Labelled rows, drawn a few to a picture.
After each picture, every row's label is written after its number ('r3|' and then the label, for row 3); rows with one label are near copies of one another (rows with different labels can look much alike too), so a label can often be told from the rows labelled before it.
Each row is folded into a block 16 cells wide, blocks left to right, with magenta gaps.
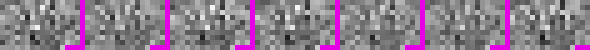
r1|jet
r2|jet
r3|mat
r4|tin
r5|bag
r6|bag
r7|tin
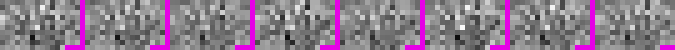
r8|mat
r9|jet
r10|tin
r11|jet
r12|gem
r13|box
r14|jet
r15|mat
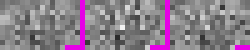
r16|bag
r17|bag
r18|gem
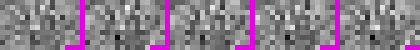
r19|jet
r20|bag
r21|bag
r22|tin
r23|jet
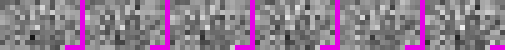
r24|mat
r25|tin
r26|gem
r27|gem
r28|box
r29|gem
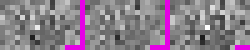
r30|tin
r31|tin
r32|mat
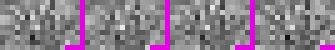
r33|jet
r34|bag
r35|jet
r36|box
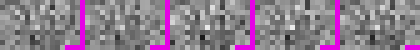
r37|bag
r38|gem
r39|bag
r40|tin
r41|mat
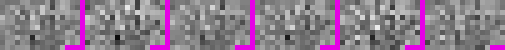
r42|tin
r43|mat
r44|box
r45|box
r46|gem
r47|gem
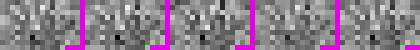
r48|box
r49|box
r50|tin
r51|box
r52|box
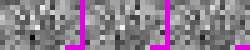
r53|tin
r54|gem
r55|bag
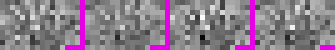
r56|gem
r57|mat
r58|tin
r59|bag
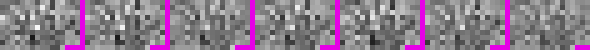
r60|mat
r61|jet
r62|jet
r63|jet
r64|gem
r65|gem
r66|gem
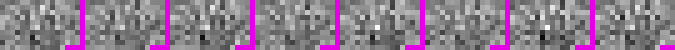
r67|bag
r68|jet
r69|jet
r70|gem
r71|mat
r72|gem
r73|mat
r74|jet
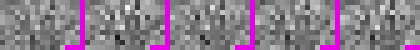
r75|gem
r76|jet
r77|jet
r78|bag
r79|bag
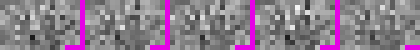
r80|box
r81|gem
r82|tin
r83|tin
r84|bag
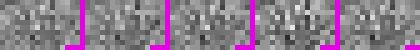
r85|bag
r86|box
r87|tin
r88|tin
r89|tin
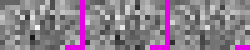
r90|tin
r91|gem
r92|gem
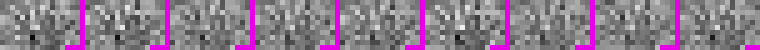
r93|box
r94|tin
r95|bag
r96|gem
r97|gem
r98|box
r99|gem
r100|jet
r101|mat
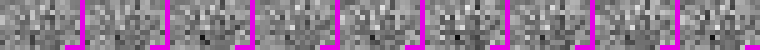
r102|bag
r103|gem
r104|jet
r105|jet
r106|tin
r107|box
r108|box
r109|mat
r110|bag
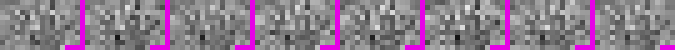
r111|jet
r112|box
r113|mat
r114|bag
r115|bag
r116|mat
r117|mat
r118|box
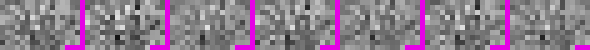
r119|gem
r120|box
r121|mat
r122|gem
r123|jet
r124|tin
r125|mat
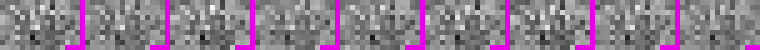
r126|box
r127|jet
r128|mat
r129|bag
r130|box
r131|tin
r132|mat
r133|box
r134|box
